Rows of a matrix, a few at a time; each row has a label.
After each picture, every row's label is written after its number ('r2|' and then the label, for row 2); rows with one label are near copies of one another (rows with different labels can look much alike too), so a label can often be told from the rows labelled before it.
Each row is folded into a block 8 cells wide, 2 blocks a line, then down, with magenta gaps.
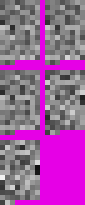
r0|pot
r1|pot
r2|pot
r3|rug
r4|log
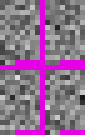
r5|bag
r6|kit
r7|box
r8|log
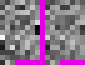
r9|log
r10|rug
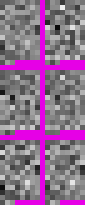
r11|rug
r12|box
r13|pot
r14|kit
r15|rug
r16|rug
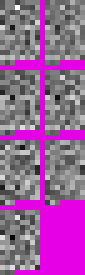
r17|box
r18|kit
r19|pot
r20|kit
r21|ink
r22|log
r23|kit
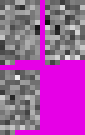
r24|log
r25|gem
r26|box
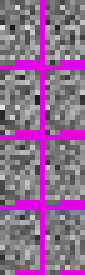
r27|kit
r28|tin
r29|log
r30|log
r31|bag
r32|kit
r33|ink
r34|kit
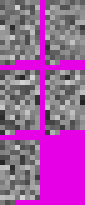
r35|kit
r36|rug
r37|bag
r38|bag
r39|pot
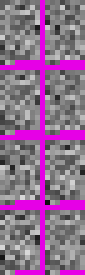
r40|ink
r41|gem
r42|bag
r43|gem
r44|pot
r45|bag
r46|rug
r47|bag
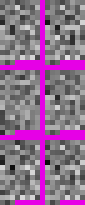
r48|gem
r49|tin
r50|bag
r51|pot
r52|gem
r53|tin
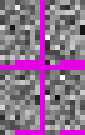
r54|box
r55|log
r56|ink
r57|box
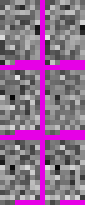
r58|log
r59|log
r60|kit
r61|kit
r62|gem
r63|pot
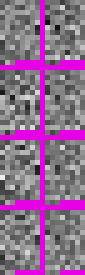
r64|log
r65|gem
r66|tin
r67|gem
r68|log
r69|kit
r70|rug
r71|kit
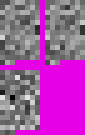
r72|log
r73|log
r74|kit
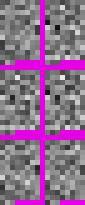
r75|log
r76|gem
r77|box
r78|gem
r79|rug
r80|bag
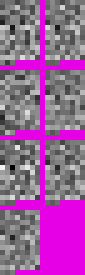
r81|pot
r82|kit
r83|rug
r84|pot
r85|kit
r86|gem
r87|kit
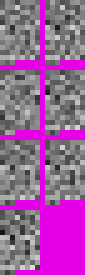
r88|box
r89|kit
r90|rug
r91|gem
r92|pot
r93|tin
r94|pot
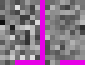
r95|tin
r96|ink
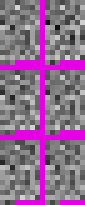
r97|box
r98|tin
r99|gem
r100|tin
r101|pot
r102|pot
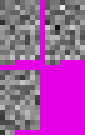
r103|tin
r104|box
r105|bag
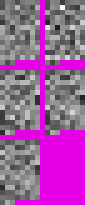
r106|tin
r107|box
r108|bag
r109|rug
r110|rug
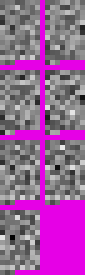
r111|gem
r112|log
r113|bag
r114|rug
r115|tin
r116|box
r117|kit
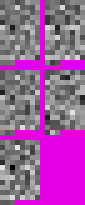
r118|kit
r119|pot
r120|tin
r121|rug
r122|kit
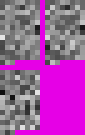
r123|log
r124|ink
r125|tin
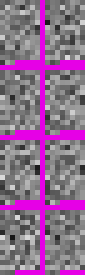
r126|ink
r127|tin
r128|kit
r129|rug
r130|log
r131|log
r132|kit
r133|gem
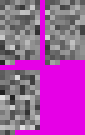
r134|bag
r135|rug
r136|pot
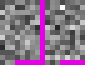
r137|rug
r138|box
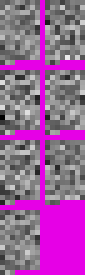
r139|ink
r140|tin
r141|rug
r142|ink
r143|bag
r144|pot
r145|rug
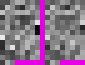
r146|log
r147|ink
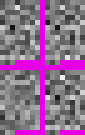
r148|box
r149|tin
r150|ink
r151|box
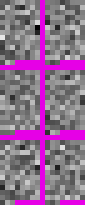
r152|log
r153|gem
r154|kit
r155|bag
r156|ink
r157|box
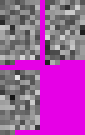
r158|pot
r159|bag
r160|kit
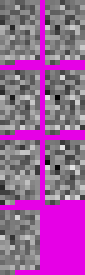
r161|pot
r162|gem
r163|gem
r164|kit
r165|bag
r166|gem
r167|kit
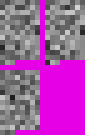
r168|rug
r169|bag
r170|kit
